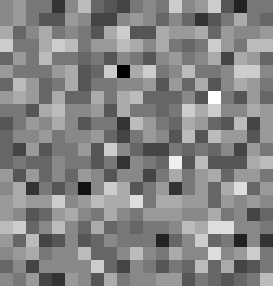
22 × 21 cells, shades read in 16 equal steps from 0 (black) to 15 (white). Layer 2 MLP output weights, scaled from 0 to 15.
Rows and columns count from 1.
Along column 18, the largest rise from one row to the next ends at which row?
18
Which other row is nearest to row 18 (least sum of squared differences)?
9
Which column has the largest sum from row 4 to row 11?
17
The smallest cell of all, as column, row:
10, 6
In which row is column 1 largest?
4
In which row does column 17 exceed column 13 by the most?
8
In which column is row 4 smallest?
15
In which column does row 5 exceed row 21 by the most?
19
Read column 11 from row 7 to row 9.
8 11 7
